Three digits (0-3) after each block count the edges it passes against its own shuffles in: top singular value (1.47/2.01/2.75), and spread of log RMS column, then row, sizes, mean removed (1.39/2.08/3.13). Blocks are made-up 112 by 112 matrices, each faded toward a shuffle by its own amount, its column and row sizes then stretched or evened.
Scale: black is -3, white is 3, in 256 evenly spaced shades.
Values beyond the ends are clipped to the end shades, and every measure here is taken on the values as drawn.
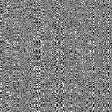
3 3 1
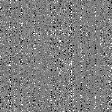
0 3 1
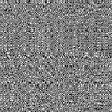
3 1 2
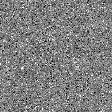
1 1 0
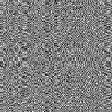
3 1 0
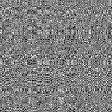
3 0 2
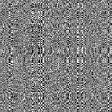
3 3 1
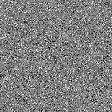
1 0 1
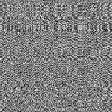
3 0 2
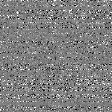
0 1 3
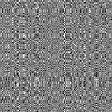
3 3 0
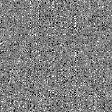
1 2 2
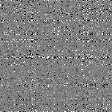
2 2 3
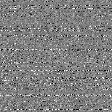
0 0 3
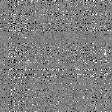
0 3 3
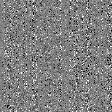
0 3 0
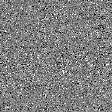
0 1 2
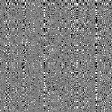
3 3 2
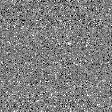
1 1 2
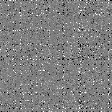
0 2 2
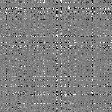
2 3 3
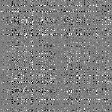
0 3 3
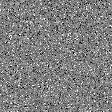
0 0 1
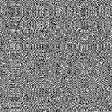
3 1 0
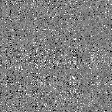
1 2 2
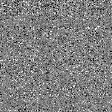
0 1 2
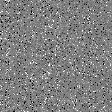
0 2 0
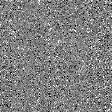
1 2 0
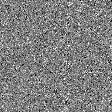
0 1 0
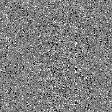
1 2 0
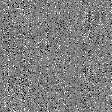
1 2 0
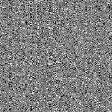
2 2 1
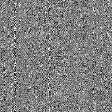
2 3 0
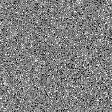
1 1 0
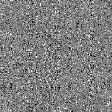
2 2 0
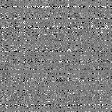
2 2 3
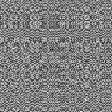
3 0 2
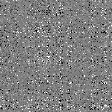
1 2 2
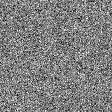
0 0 0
